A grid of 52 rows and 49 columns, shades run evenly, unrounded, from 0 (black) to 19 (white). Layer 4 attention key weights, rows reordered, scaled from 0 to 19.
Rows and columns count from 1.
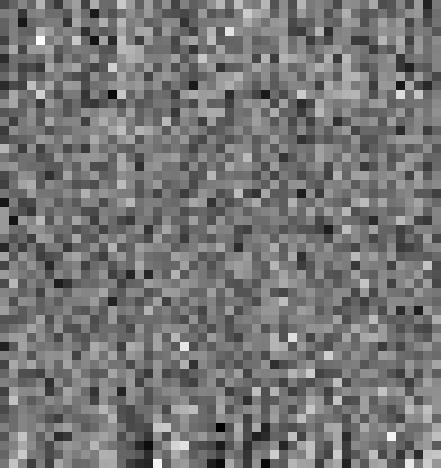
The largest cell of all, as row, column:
5, 5
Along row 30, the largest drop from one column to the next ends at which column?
49
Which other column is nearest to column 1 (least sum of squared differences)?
7
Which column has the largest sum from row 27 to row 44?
31
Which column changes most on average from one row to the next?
1
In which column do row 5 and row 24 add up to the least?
11
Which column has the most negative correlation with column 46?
24
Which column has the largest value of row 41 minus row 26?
21
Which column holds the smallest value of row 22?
34
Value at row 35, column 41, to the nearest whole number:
6
